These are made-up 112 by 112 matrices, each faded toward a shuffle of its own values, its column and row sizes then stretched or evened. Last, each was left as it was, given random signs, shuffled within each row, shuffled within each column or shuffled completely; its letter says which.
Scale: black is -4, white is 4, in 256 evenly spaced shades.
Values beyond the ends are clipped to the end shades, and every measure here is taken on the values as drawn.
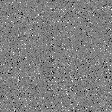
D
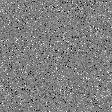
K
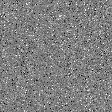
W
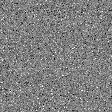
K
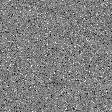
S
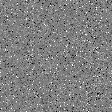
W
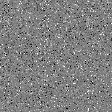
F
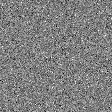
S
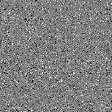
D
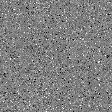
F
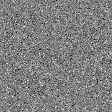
S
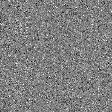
W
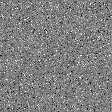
K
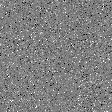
S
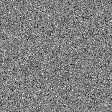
S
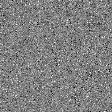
F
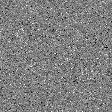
K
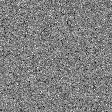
S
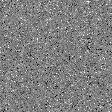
W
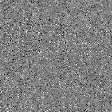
D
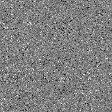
F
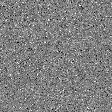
K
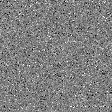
K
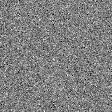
W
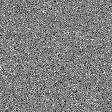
K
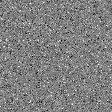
K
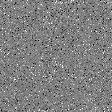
D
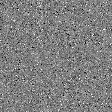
K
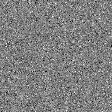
K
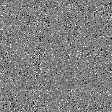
F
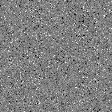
W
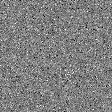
K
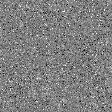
F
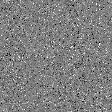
W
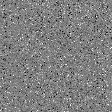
W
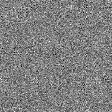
D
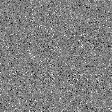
F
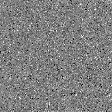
D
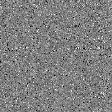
D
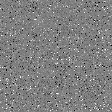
F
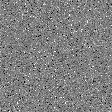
S
